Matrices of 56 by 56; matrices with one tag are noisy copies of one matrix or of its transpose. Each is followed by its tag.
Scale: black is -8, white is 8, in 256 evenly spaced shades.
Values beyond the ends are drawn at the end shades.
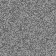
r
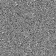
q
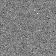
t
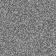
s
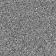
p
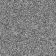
q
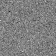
s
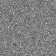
q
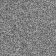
t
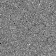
p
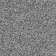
r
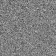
t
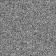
t
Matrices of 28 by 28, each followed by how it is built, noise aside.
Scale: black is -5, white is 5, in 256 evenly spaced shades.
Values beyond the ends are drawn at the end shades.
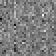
uneven columns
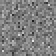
uneven columns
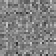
low rank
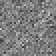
Hankel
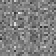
low rank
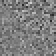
upper triangular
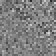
upper triangular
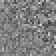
upper triangular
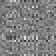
low rank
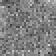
smooth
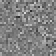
upper triangular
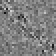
banded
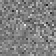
upper triangular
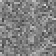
repeating rows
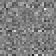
low rank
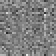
low rank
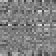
low rank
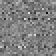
uneven rows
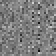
uneven columns
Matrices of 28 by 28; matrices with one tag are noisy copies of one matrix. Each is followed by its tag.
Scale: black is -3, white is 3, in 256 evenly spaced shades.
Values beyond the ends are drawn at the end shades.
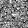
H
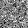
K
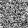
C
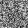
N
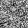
K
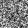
N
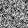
H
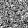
C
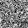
C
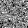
K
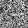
H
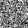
C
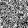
C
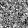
C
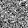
K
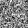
H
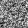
K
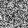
N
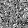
C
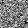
C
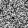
H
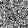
N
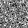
K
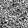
K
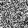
C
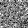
C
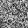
K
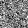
N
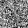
N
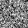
H
